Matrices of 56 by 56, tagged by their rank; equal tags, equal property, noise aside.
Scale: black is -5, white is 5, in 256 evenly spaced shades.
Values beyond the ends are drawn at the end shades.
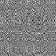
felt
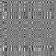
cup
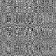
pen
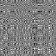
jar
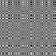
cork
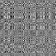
jar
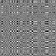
cork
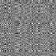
jar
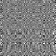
jar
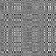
cork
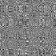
pen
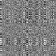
jar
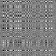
cork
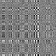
cork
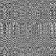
jar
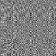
pen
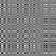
cork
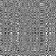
jar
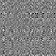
pen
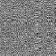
felt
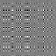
cork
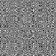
felt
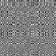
cup
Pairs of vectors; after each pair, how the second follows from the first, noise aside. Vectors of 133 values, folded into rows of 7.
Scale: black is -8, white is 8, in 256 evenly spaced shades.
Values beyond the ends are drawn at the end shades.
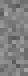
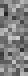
negated, scaled up.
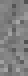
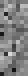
reversed, scaled up.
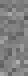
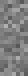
wrapped around.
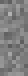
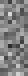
scaled up.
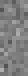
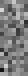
negated, scaled up.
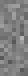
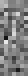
reversed, negated, scaled up.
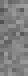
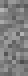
negated.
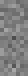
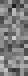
reversed, negated, scaled up.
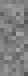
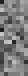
reversed, scaled up.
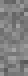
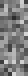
reversed, negated, scaled up.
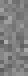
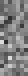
negated, scaled up.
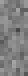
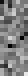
reversed, scaled up.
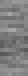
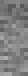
wrapped around.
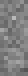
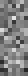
scaled up.
